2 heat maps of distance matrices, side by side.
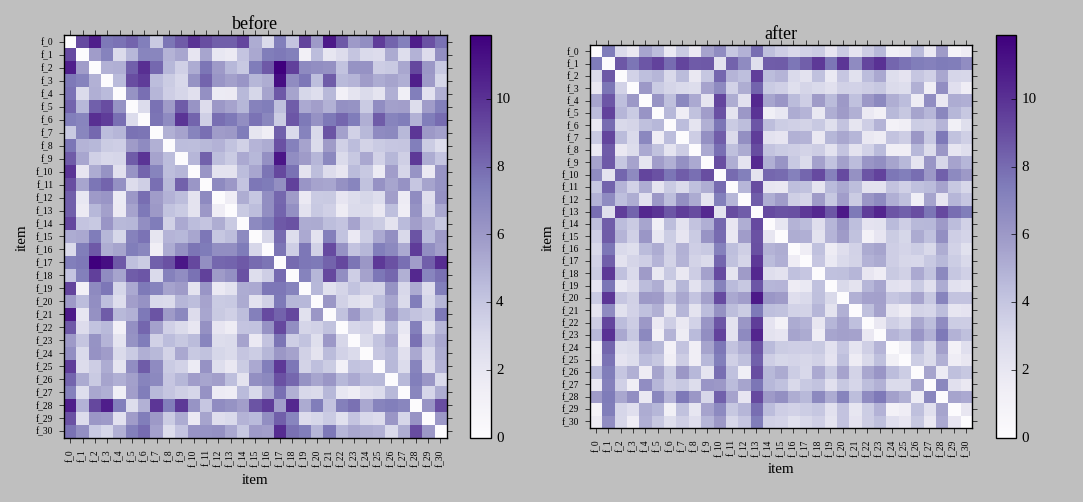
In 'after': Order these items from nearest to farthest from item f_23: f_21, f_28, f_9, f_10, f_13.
f_21, f_9, f_28, f_10, f_13
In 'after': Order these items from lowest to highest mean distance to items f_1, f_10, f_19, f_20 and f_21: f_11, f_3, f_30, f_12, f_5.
f_30, f_3, f_12, f_11, f_5
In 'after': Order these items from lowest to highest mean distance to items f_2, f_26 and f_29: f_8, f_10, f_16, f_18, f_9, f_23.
f_8, f_16, f_9, f_18, f_23, f_10
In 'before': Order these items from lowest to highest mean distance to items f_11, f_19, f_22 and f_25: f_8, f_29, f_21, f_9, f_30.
f_29, f_21, f_8, f_9, f_30
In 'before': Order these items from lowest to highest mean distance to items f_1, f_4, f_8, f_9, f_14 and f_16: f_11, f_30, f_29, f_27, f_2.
f_27, f_29, f_30, f_2, f_11
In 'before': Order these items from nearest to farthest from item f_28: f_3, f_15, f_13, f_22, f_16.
f_13, f_22, f_15, f_16, f_3
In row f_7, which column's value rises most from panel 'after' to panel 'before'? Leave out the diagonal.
f_5
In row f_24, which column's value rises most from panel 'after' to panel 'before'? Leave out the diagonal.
f_0
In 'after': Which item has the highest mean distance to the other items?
f_13
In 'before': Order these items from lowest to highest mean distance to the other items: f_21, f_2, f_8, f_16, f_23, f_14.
f_23, f_8, f_14, f_21, f_16, f_2
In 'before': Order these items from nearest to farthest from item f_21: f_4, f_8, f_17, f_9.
f_4, f_8, f_9, f_17
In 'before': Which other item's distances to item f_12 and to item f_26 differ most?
f_19
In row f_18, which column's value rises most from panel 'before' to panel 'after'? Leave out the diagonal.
f_13
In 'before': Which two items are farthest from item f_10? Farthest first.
f_0, f_17
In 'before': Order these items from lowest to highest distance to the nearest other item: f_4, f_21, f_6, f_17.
f_4, f_21, f_6, f_17
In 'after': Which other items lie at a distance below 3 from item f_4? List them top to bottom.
f_9, f_12, f_26, f_28
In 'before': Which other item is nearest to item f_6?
f_5
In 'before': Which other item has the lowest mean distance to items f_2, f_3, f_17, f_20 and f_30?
f_8
